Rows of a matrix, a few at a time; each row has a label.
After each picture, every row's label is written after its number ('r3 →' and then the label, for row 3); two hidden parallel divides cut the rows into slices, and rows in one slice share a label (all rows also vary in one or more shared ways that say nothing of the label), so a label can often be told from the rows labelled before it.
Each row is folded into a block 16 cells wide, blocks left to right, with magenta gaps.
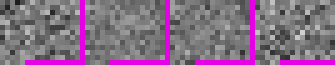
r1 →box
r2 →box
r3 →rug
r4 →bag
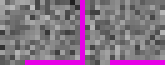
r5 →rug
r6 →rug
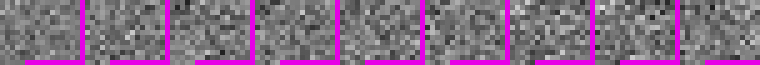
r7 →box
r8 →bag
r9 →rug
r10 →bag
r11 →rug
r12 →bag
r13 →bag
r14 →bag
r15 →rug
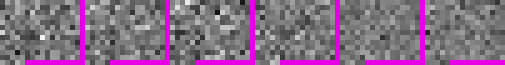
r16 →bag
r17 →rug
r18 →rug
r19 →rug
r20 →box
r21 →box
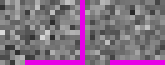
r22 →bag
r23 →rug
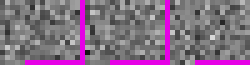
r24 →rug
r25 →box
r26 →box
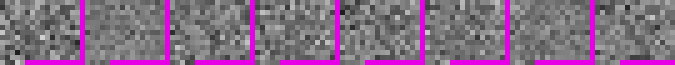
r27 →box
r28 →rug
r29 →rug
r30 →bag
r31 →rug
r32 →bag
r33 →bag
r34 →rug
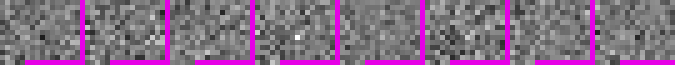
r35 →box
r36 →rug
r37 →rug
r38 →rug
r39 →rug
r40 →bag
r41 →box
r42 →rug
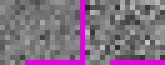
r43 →box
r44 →rug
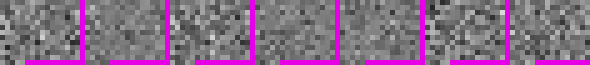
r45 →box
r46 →box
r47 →rug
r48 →rug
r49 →rug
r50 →box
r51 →bag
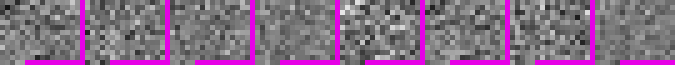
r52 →rug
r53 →box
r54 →bag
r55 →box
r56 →box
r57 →rug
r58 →rug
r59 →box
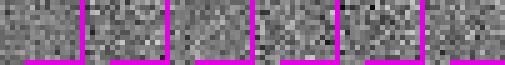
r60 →rug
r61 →rug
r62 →bag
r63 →bag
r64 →box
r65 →bag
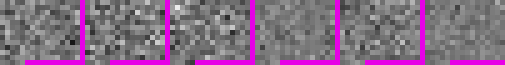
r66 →bag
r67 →rug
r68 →bag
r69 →box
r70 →rug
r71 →box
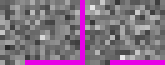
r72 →rug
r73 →bag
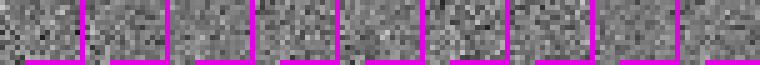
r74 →bag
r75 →bag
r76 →box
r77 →rug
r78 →bag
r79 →box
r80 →box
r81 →rug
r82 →bag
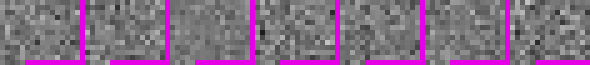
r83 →bag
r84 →box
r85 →bag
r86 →rug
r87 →rug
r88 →bag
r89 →rug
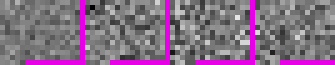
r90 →box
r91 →rug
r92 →bag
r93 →bag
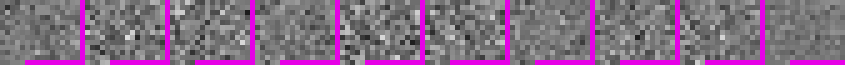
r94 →rug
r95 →bag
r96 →box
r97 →bag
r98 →bag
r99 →rug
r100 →bag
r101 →rug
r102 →rug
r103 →box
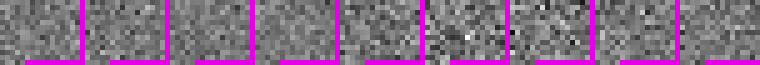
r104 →box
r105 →rug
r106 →bag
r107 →box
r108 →rug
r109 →bag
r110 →bag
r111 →bag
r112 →rug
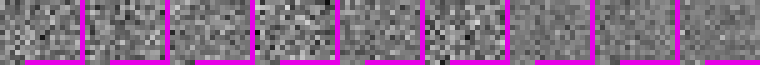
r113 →box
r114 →box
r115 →bag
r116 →bag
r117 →bag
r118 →bag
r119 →bag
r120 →box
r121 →rug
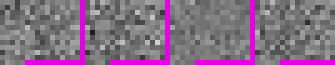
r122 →rug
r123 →rug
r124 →rug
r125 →box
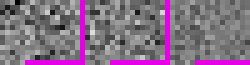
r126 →box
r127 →bag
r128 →rug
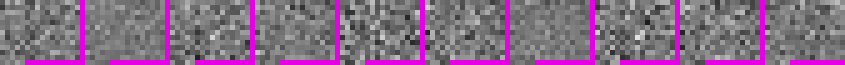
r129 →box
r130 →bag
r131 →box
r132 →box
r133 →rug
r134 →bag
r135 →box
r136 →box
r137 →bag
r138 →bag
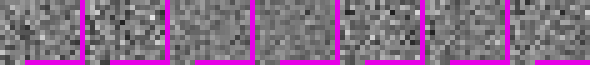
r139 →rug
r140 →bag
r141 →box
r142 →bag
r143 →box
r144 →rug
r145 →box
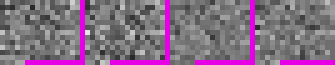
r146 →bag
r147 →bag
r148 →rug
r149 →bag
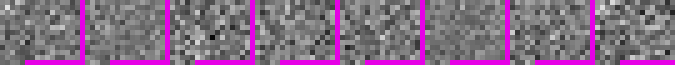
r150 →box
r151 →bag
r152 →box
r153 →box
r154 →box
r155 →bag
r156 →rug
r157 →rug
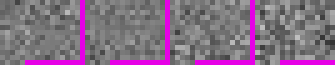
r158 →bag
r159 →bag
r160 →rug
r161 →box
